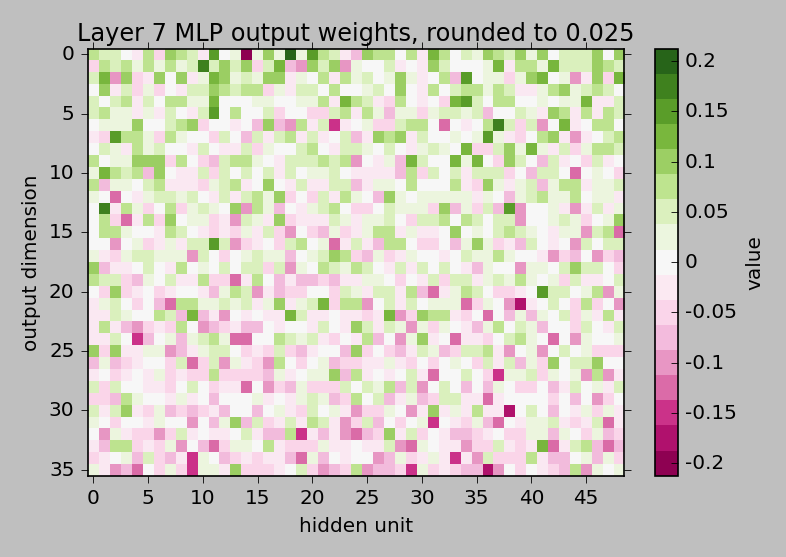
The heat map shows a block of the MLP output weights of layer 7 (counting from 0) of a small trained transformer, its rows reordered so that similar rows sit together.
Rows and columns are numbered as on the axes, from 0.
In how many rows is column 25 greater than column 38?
16
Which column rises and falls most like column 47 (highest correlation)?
31
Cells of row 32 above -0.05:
26
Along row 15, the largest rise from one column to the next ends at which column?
46
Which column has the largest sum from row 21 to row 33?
27
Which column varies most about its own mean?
11
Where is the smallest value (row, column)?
0, 14
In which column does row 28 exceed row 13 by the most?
44
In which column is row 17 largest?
22
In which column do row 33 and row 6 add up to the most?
37
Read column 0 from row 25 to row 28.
0.1 -0.075 -0.025 0.05
